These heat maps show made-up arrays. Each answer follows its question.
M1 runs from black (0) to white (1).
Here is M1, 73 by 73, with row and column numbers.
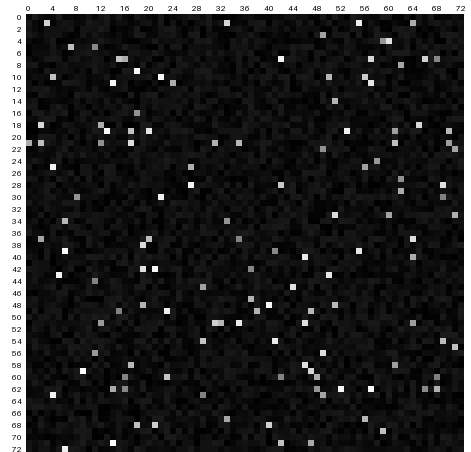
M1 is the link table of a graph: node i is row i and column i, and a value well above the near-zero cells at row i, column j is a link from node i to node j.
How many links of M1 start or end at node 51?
9
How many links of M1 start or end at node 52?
1
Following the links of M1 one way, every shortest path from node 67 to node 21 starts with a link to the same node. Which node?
node 33
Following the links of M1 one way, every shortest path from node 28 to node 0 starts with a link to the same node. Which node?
node 42
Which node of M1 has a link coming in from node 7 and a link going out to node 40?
node 68
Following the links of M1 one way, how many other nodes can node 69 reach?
11
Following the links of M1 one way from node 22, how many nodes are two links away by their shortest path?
6
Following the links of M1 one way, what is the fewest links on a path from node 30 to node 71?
2
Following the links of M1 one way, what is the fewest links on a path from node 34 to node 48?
3
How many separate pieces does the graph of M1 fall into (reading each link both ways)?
3
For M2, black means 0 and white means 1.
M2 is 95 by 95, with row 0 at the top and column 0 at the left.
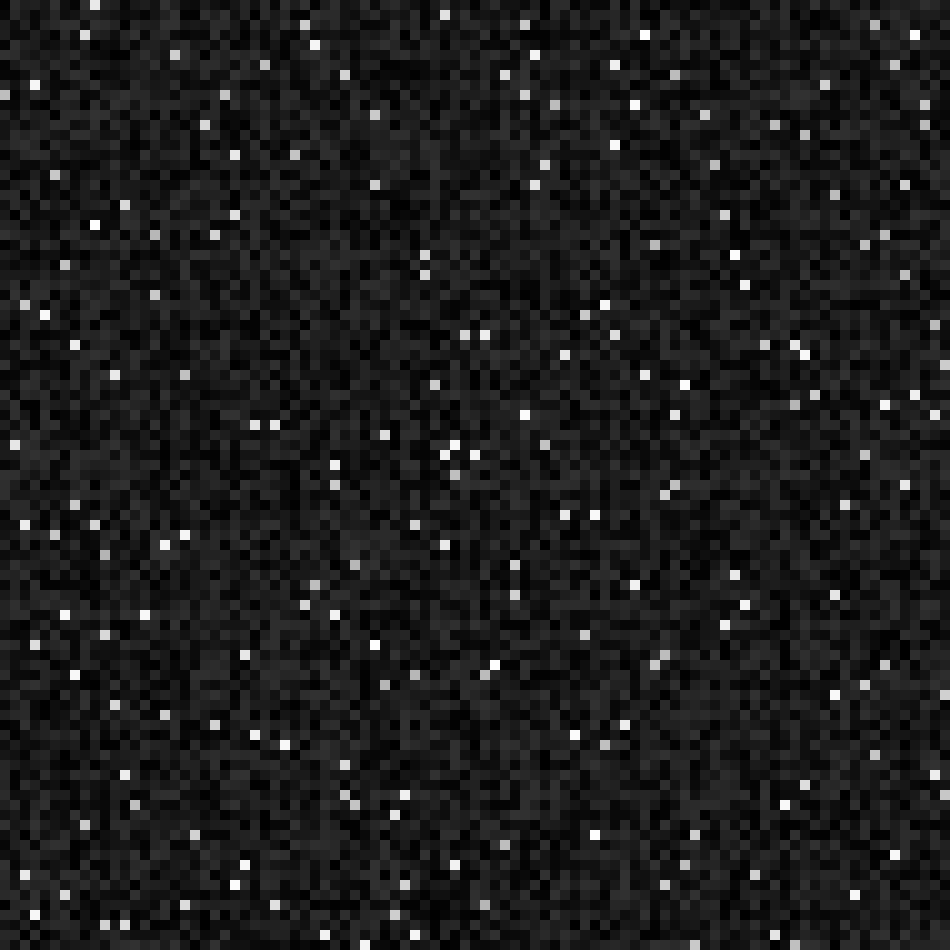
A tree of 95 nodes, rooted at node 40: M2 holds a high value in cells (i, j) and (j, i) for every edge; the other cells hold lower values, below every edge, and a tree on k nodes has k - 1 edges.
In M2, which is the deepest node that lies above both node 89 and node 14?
61
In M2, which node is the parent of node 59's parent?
69
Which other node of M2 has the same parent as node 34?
94
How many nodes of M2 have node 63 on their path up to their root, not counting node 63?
3
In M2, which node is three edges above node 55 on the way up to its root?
12
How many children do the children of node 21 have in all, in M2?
1
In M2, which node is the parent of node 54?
44
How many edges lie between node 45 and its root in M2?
6
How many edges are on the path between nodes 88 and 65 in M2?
2
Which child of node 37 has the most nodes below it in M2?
64
